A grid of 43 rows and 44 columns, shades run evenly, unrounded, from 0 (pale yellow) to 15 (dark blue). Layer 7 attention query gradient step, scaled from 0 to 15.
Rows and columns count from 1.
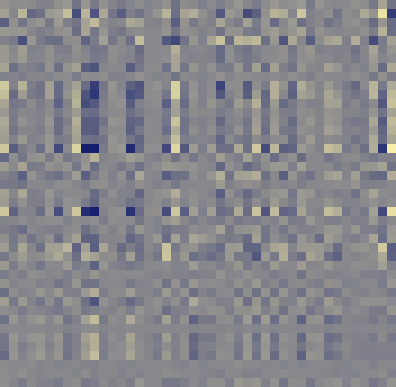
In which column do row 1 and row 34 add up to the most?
11
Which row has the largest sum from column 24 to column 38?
29
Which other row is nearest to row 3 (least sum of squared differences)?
18
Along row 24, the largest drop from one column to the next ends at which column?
44
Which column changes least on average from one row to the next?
17
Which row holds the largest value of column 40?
10
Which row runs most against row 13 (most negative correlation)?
3
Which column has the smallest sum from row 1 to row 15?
1
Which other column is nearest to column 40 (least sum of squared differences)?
12
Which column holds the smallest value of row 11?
20
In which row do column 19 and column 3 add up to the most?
5
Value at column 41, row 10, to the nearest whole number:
7
